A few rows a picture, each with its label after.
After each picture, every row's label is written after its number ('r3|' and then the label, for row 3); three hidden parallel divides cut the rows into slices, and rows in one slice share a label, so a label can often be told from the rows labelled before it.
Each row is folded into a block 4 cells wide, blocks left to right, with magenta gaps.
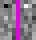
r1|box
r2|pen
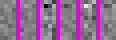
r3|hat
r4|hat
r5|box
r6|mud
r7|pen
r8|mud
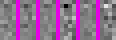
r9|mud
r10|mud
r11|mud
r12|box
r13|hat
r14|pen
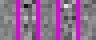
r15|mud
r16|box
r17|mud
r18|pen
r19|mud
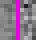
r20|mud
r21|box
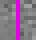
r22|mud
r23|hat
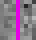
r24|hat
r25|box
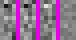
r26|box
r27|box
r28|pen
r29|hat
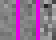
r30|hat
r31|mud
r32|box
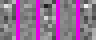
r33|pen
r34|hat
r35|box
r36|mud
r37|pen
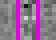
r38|hat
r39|box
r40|mud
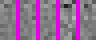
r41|mud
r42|hat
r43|hat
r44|box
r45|mud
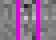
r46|mud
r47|box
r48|mud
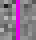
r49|box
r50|mud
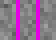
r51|mud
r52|hat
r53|hat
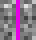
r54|pen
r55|pen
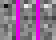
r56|box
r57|pen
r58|pen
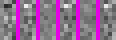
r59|box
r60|pen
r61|hat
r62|pen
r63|hat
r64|pen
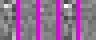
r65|pen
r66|hat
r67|mud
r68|pen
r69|hat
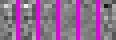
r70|pen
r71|pen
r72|hat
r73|hat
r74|mud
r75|box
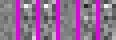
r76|hat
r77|pen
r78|pen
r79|mud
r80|box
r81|pen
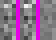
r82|pen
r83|pen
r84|hat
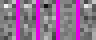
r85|pen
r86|pen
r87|box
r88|mud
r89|pen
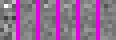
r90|pen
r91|mud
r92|hat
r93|hat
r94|hat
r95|mud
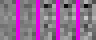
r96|mud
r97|mud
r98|box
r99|box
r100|box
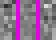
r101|box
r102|mud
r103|pen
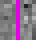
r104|hat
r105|box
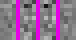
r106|hat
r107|box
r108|box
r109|hat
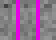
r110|mud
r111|mud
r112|mud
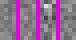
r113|mud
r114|mud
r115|pen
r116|hat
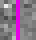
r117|pen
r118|mud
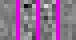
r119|hat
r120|box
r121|pen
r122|mud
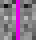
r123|box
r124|box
